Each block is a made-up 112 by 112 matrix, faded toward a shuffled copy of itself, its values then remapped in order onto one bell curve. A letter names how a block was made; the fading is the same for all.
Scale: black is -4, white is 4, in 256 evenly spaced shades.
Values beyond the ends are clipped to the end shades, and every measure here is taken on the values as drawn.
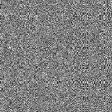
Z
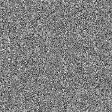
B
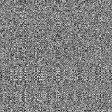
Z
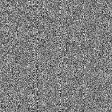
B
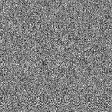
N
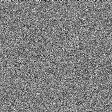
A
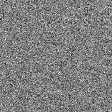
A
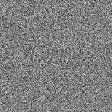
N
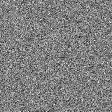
A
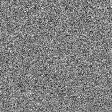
A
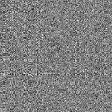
Z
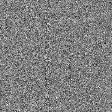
B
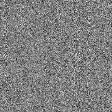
B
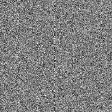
B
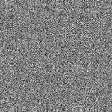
N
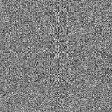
Z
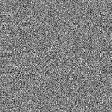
N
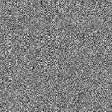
Z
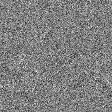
A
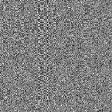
Z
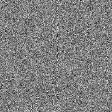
B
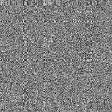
Z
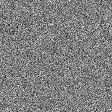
A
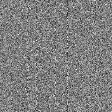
B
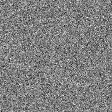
A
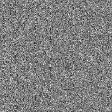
B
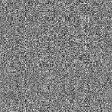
Z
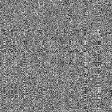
Z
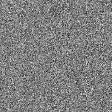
B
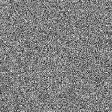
N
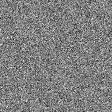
A
